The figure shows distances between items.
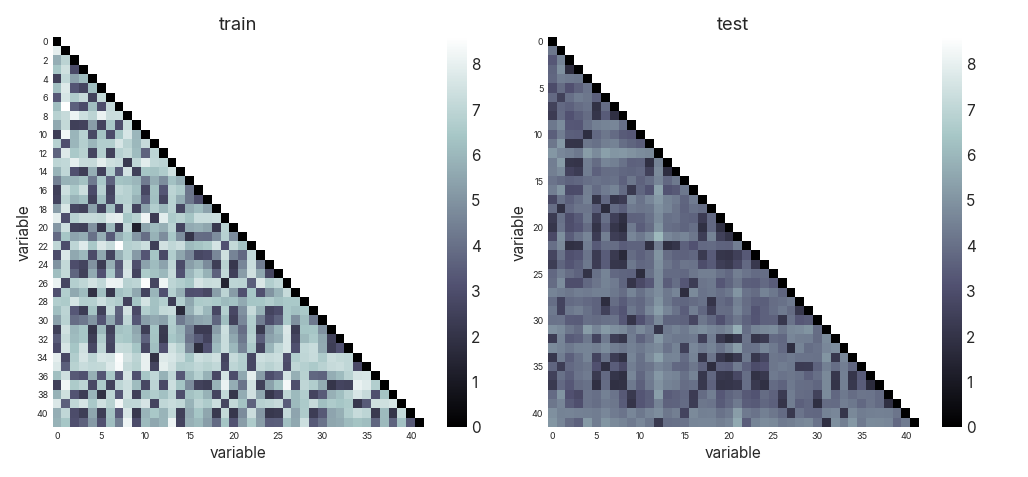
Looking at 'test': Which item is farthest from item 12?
21
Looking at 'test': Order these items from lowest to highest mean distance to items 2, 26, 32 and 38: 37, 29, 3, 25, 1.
3, 37, 25, 29, 1
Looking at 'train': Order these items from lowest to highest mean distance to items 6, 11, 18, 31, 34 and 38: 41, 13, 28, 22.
41, 22, 28, 13
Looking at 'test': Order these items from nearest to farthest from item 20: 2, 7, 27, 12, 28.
7, 2, 28, 27, 12
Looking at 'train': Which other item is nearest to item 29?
14
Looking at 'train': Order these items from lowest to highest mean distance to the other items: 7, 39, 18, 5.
18, 5, 7, 39
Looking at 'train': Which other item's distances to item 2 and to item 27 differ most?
6
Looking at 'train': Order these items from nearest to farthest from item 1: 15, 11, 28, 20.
11, 15, 28, 20
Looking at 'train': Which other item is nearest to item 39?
34
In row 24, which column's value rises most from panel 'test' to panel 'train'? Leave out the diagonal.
8
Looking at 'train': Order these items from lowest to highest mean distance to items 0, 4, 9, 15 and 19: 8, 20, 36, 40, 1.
20, 40, 36, 1, 8
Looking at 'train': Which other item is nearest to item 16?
33
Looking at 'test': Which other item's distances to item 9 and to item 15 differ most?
27
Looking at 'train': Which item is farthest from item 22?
7
